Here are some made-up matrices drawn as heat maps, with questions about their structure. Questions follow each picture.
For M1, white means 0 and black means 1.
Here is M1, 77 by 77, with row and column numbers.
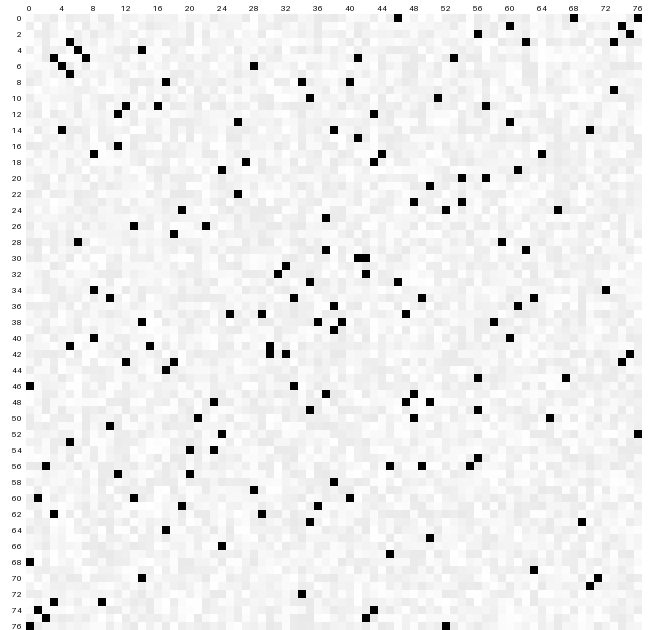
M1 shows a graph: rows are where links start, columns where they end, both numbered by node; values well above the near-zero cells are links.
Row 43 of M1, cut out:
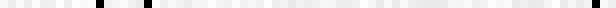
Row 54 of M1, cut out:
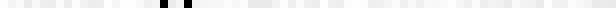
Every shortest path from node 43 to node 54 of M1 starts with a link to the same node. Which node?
node 12
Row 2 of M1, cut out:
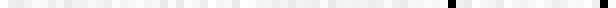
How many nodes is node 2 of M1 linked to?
2
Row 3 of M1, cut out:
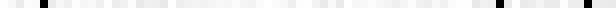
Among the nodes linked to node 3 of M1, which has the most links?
node 5
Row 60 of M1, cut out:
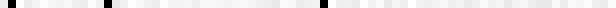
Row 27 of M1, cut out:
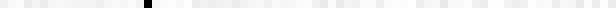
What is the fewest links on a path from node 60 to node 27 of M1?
5
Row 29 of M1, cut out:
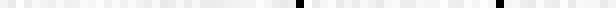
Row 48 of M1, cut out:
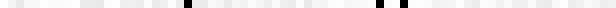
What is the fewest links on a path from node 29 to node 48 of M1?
3
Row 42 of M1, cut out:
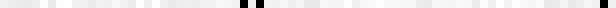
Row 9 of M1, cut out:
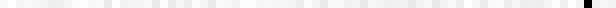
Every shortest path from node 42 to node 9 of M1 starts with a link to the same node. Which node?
node 30
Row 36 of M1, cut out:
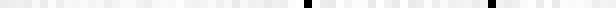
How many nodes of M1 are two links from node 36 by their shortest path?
4
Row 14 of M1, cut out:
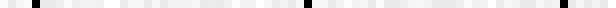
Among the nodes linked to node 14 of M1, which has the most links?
node 38
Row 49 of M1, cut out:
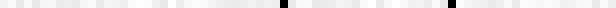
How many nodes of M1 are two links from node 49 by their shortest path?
6
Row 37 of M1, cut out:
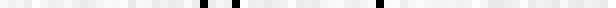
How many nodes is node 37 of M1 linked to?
3
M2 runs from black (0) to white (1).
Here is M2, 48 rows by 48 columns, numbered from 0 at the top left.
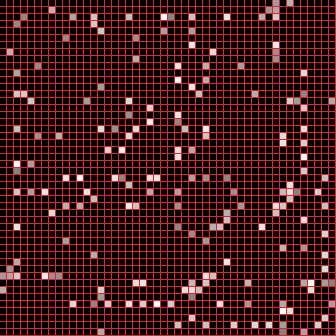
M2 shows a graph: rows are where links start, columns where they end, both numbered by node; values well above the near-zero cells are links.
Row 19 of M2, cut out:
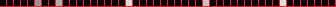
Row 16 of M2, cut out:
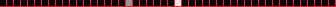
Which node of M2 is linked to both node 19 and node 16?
node 18
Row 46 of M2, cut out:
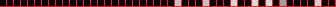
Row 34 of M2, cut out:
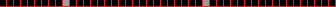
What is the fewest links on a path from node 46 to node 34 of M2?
2
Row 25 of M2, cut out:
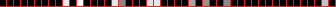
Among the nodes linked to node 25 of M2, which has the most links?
node 27
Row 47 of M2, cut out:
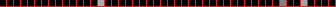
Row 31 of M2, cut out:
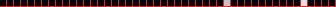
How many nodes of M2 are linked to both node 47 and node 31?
1
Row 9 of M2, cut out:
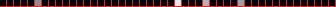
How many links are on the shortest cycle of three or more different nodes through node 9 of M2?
3
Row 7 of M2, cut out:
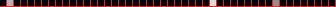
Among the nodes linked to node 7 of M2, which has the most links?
node 39
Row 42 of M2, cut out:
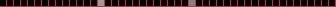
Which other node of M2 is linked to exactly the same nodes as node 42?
node 12
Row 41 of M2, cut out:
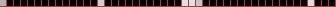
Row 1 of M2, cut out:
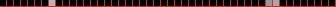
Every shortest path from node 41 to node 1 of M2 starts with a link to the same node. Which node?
node 0
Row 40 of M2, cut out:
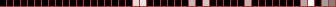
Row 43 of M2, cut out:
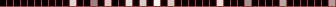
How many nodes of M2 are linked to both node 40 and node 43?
3
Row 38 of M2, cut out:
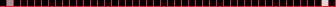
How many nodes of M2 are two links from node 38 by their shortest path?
8
